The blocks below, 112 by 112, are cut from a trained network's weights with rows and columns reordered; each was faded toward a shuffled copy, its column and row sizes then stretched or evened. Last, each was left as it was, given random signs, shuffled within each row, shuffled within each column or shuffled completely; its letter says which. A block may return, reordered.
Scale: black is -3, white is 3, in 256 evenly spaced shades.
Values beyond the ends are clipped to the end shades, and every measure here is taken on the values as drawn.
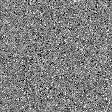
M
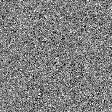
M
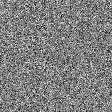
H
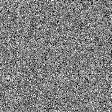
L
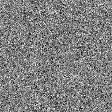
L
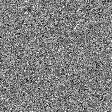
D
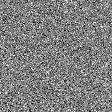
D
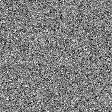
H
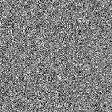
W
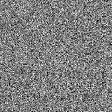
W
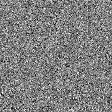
D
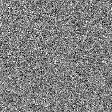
L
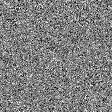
D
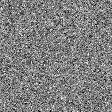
D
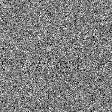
L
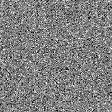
W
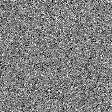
L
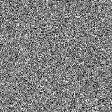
W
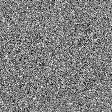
D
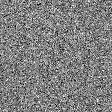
H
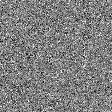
M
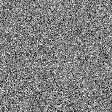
D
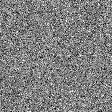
D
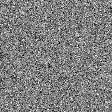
M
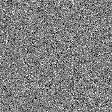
M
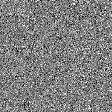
W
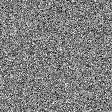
H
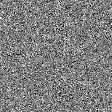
L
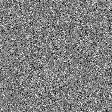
M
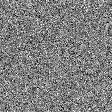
H
